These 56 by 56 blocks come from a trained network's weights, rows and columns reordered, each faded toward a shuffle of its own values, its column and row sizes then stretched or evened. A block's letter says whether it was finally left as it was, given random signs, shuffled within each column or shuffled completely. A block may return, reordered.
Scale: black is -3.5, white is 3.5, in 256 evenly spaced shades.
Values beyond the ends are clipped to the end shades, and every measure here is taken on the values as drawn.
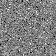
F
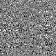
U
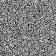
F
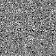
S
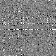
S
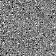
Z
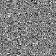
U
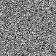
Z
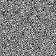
Z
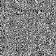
S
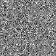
S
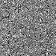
Z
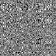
U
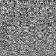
U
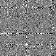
S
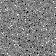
F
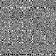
U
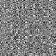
U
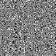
S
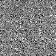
S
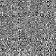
U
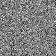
Z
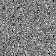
Z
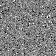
F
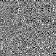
U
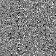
Z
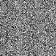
Z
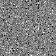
Z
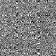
U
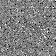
F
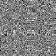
U
